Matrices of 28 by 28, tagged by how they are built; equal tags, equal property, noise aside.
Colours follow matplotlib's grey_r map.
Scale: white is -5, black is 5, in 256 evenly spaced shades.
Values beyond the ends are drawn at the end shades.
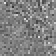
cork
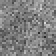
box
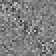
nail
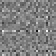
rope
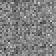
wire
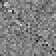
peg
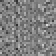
wire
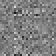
rope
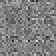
rope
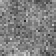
box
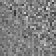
cork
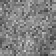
box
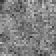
box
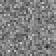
wire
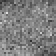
box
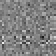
rope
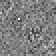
nail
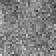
box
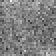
box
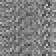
wire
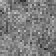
box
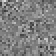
nail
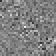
nail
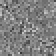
nail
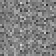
wire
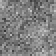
box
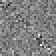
peg
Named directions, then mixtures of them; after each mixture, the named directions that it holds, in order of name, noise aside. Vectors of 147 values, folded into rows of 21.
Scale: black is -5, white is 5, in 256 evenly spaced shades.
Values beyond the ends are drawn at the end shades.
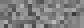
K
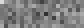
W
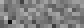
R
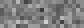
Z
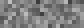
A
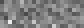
R.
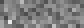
R.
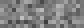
K, Z.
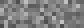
A, W, Z.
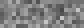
A, Z.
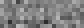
R, Z.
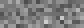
A, K, Z.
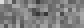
A, W.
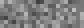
A, K, W.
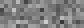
Z.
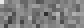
R, W.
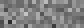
A, R, W.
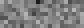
A, K, W.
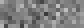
K, W.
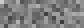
R, W, Z.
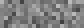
A, R, W.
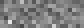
R.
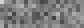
W.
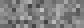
K, Z.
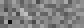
A, K, R.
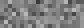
A, K.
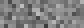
A, K.
